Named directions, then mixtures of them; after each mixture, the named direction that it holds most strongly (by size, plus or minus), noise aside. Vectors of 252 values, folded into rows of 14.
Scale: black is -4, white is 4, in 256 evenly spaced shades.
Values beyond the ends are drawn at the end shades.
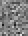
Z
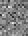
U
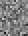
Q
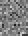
Q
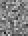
Q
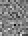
U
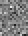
Q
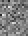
U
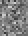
Z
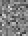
Z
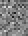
U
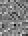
U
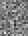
Z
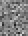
Z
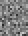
Q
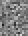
Z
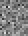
U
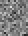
Q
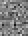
Z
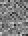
U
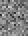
U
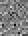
U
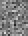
Z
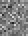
U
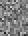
Q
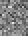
U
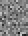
Q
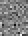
Z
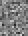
Z
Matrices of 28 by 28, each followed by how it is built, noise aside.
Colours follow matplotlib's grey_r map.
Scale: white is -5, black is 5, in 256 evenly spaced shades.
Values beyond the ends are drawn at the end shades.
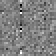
uneven columns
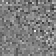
upper triangular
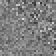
upper triangular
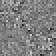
block diagonal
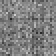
blocks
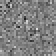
block diagonal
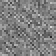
Toeplitz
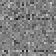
uneven rows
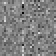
uneven columns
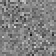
block diagonal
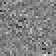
block diagonal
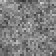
smooth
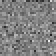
uneven rows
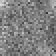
smooth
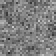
smooth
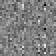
uneven columns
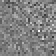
upper triangular
